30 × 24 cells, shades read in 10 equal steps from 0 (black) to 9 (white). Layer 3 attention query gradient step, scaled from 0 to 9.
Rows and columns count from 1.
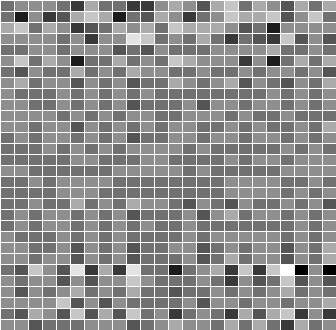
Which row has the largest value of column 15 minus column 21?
30
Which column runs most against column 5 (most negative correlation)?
8
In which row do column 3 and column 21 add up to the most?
25
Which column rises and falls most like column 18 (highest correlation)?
6
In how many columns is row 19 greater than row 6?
9
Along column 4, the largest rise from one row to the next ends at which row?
3
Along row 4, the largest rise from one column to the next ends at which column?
21
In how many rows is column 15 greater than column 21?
5
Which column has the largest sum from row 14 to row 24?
24
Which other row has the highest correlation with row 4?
26
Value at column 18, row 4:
4
